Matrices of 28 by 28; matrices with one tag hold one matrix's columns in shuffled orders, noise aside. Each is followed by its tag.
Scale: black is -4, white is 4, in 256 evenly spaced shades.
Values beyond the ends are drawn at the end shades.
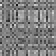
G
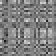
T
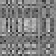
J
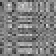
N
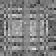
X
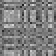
G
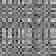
T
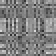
J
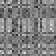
J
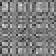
N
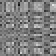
N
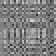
T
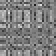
G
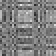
G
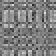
G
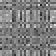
G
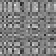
N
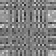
G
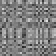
T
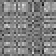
N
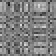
N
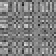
N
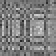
X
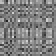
T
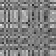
G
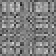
N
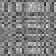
N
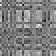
G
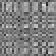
N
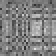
X
